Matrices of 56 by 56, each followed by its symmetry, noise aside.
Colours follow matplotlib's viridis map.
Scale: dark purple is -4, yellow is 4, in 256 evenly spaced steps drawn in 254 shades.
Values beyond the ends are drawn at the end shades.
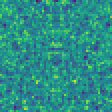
mirrored left to right.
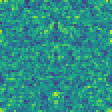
mirrored left to right.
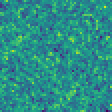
symmetric across the other diagonal.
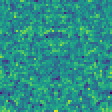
mirrored left to right.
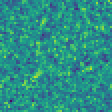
symmetric across the other diagonal.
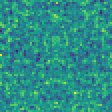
mirrored left to right.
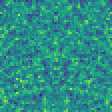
mirrored left to right.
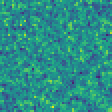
symmetric.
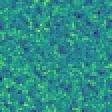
symmetric across the other diagonal.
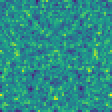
mirrored left to right.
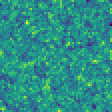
symmetric across the other diagonal.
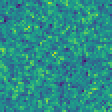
symmetric.
